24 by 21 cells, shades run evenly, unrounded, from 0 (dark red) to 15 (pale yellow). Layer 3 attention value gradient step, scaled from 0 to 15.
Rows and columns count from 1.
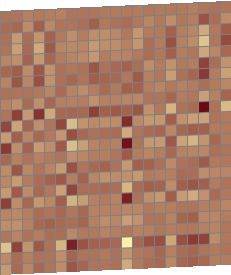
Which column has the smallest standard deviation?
20
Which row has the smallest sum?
10
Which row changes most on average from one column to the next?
22
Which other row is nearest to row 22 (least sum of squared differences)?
17
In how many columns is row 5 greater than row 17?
14
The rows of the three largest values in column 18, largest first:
13, 18, 11
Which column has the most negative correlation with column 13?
5
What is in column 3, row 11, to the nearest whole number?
6
